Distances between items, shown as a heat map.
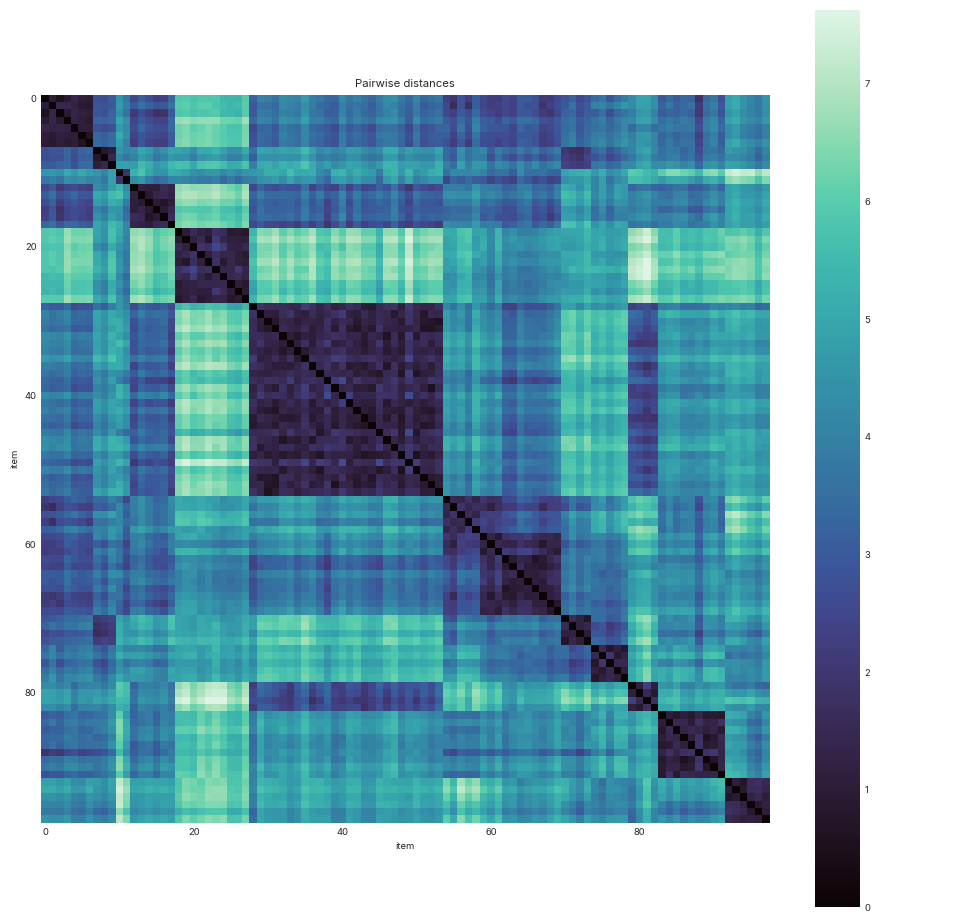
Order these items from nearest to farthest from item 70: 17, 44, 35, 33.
44, 17, 33, 35
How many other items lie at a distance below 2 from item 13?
5
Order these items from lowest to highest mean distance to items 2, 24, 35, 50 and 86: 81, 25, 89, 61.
89, 61, 81, 25
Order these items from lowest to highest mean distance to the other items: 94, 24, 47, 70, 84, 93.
47, 84, 70, 94, 93, 24
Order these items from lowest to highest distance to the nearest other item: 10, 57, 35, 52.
52, 35, 57, 10
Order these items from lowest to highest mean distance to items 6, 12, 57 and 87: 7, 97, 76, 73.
7, 76, 73, 97
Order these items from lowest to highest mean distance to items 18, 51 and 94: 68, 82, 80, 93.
93, 68, 82, 80
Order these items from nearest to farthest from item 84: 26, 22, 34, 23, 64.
64, 34, 26, 22, 23
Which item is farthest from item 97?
10
